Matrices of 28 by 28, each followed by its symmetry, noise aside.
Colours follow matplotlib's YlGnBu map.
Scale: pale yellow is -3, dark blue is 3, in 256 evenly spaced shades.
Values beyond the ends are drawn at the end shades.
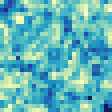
symmetric.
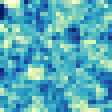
antisymmetric.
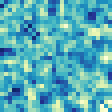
symmetric.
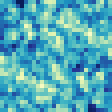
same after a half turn.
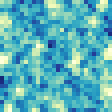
same after a half turn.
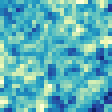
symmetric.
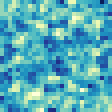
same after a half turn.
